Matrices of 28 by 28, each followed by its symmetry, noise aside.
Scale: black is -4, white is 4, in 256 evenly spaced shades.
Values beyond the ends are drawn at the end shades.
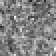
no symmetry.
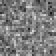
symmetric.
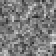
no symmetry.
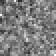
symmetric.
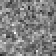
no symmetry.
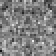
mirrored left to right.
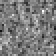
no symmetry.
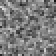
symmetric.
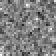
symmetric across the other diagonal.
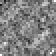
symmetric.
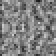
mirrored top to bottom.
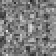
mirrored top to bottom.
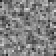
same after a half turn.
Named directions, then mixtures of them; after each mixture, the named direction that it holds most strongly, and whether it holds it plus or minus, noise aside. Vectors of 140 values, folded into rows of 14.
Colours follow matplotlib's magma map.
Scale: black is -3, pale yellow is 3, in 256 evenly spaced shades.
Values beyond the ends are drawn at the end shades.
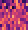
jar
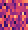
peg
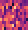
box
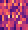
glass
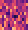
peg, minus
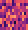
peg, plus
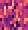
box, minus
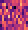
glass, plus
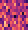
peg, minus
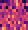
jar, plus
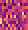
peg, plus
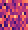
peg, plus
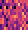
peg, plus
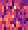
box, plus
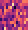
box, minus
